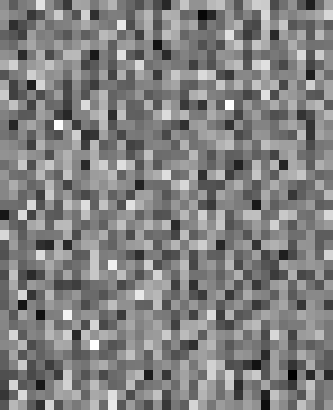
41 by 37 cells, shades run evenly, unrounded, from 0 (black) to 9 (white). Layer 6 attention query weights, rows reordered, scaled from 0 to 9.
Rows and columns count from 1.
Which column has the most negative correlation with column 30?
18
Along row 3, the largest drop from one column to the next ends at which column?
15
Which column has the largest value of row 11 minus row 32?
5
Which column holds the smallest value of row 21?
29
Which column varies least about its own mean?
36
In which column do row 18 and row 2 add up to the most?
19
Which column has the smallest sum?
4
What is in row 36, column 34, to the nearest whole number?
6
